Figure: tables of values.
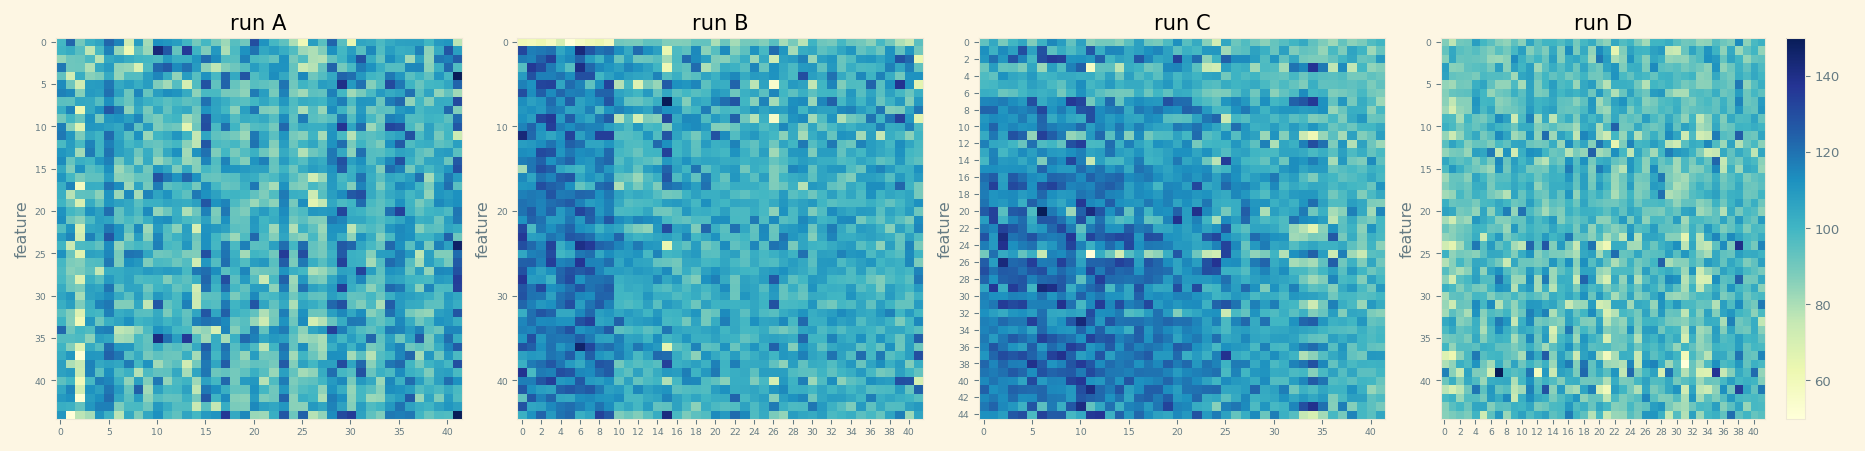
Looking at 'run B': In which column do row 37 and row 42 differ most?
41
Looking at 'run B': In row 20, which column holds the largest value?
6
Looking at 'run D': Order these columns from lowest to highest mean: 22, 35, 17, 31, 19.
31, 17, 22, 19, 35
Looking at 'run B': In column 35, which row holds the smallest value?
11
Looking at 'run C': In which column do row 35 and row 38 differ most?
34
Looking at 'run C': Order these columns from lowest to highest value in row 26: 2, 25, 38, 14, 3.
38, 25, 3, 14, 2
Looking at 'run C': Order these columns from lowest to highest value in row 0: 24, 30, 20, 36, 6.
24, 36, 30, 6, 20
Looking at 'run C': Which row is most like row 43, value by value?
7
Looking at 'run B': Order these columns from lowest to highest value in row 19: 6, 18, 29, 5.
18, 29, 6, 5
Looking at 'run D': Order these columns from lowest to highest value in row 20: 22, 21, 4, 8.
4, 21, 22, 8
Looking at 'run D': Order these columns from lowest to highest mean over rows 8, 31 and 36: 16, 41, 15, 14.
16, 15, 14, 41
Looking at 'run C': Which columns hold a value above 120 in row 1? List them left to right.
4, 6, 11
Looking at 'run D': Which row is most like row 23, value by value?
44
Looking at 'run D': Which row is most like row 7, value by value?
8
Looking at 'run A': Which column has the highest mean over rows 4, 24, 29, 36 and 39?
41
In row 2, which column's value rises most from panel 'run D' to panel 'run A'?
31
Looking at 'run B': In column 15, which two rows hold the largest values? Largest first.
7, 44
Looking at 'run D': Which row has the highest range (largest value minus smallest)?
39
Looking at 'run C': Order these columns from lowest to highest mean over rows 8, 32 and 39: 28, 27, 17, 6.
27, 28, 17, 6
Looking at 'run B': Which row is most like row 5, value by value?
9
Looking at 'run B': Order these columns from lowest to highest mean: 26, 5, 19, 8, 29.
26, 19, 29, 8, 5
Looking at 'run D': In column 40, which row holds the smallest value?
13
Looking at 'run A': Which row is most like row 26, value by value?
29
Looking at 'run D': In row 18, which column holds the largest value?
28
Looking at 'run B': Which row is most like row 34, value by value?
14
